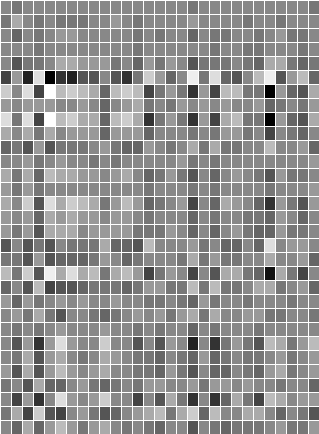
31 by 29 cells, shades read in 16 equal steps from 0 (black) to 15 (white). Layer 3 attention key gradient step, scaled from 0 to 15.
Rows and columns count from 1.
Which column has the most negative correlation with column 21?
25
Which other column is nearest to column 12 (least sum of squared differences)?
1
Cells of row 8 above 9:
1
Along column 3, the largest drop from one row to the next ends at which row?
21
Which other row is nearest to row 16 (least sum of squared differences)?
17
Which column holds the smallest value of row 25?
18
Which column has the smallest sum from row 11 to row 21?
4
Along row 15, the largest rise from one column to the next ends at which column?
5
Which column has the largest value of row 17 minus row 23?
6
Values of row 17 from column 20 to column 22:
6 8 9
